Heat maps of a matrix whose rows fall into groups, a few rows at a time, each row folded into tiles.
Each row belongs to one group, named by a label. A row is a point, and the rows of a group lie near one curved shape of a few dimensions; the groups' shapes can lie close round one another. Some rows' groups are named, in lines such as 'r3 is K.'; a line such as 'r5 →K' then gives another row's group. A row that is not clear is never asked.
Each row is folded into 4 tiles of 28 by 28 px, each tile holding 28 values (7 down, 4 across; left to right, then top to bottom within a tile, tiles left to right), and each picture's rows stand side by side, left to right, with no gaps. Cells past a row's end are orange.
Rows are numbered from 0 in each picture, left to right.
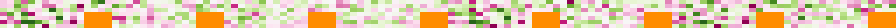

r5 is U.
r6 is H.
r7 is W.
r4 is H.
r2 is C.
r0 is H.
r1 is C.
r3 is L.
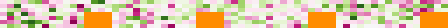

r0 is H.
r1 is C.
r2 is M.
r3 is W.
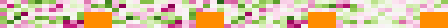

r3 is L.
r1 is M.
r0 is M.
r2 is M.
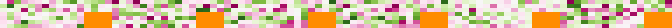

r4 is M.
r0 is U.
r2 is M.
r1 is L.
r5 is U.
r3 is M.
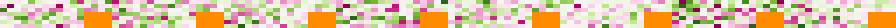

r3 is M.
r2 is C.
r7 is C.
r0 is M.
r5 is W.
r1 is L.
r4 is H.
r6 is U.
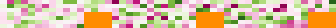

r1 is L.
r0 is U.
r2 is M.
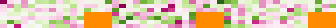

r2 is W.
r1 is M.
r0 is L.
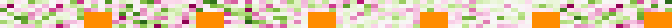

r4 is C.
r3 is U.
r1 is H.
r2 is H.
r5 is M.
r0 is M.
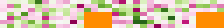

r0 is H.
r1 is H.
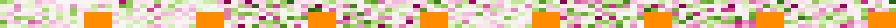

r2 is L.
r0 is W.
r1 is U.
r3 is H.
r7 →M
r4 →U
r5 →L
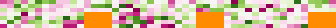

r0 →M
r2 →U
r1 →C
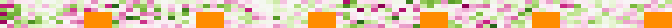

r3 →U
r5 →L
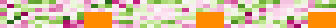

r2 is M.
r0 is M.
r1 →L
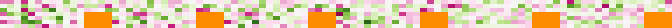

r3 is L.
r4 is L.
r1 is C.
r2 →C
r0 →H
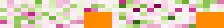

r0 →C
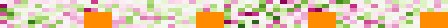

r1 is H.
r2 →C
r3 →W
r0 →L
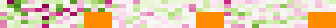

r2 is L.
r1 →C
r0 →U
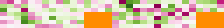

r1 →U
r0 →H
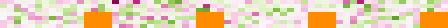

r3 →U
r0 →H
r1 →L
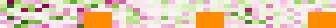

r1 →H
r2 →M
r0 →U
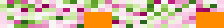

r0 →U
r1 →C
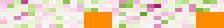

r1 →U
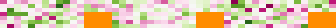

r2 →U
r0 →L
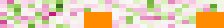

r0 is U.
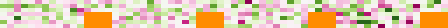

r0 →W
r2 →U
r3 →H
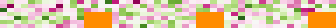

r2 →W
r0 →M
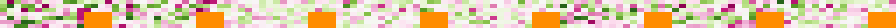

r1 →W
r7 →U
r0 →U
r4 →M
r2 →H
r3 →U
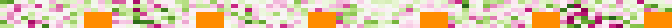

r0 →W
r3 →L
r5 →C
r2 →M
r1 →H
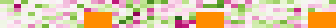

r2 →L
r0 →W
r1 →M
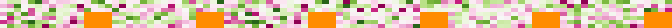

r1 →M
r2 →H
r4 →M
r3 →U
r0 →H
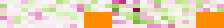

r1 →H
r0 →C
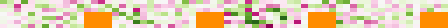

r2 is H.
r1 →M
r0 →W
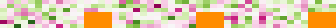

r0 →C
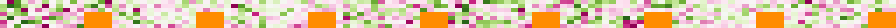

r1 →M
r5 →M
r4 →L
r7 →U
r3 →H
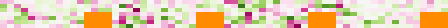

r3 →L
